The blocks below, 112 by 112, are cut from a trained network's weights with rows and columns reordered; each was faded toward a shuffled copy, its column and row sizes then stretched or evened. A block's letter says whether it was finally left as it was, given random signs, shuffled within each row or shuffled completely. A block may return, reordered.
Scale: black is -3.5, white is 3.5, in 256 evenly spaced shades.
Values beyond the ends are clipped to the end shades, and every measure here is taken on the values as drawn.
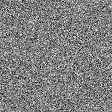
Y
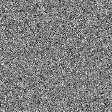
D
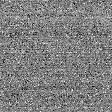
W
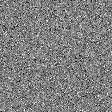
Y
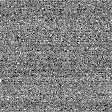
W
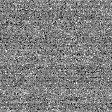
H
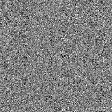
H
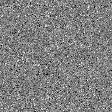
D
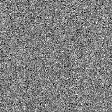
H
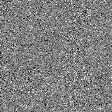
D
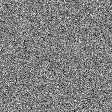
Y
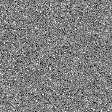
D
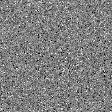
D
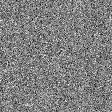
Y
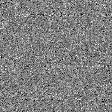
D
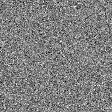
W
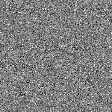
W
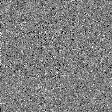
D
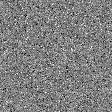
Y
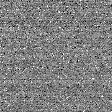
W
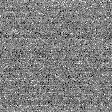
W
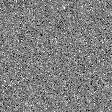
Y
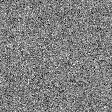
Y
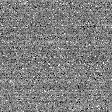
W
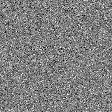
W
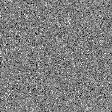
D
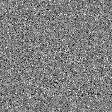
W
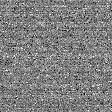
W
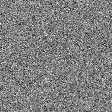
Y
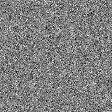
D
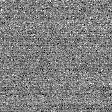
W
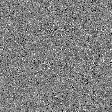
D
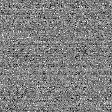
H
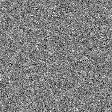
W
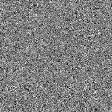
H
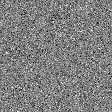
Y
